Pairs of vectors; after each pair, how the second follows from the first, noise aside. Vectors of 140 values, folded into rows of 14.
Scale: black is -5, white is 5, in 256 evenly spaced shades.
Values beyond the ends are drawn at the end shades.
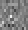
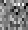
reversed, negated, scaled up.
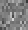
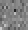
reversed, negated, partly zeroed.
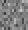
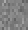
negated, shrunk.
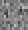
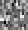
reversed, negated, scaled up.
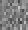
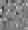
reversed, negated, partly zeroed.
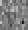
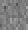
reversed, shrunk.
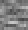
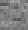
wrapped around, negated, shrunk.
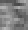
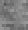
reversed, shrunk.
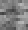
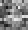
reversed, negated, scaled up.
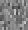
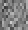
shuffled.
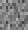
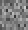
shuffled.
